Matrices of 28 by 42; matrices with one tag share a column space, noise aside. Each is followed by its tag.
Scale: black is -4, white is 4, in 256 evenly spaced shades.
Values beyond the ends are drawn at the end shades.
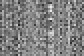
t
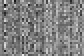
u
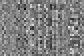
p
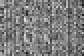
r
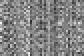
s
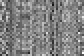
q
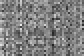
t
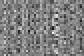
p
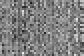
r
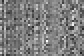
p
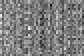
p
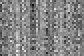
t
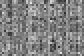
u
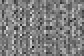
p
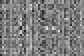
p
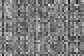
u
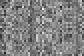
r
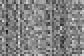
p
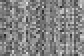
r
